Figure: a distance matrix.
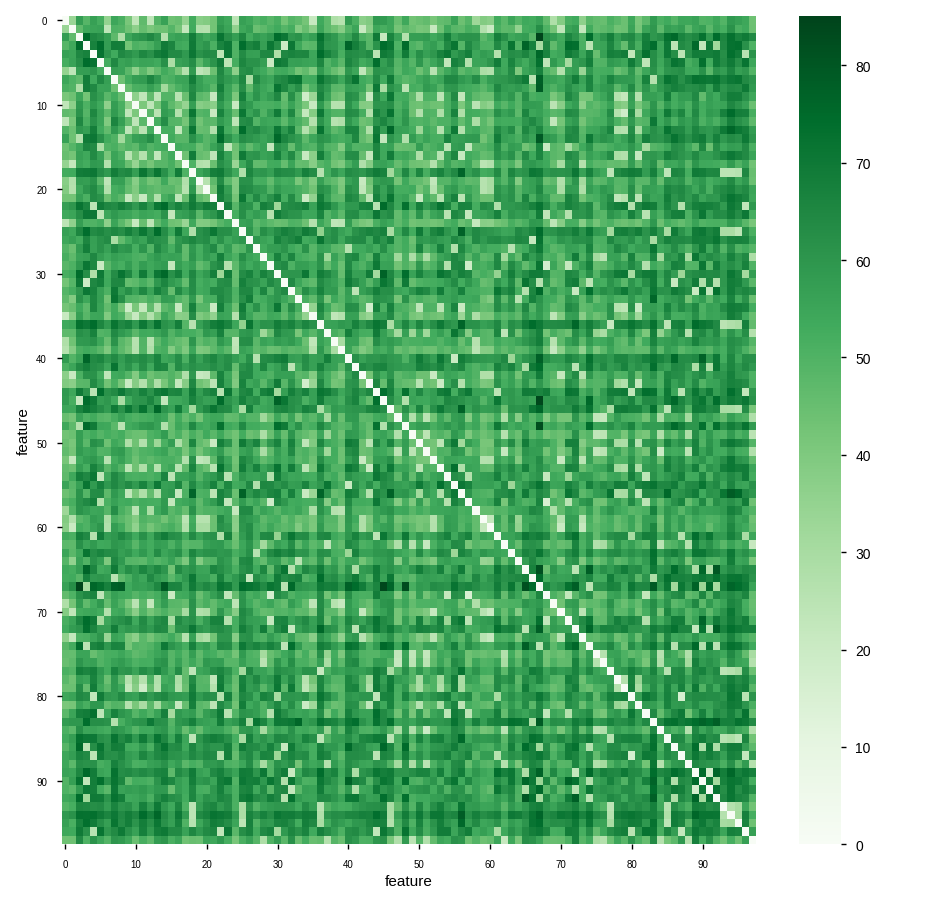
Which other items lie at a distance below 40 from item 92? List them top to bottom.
3, 31, 67, 74, 86, 90
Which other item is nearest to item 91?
89
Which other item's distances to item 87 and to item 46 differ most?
80
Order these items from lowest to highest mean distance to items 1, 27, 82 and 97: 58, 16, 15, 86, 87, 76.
76, 15, 58, 16, 86, 87
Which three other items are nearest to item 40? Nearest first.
55, 27, 63
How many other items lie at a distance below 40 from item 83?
3
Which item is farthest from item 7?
67
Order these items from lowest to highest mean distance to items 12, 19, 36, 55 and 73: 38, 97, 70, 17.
17, 70, 38, 97
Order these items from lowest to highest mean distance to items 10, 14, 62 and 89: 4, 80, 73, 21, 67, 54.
73, 21, 54, 80, 4, 67
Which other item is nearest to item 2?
45
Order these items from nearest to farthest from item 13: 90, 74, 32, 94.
74, 90, 32, 94
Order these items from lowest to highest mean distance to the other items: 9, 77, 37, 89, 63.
9, 37, 77, 63, 89
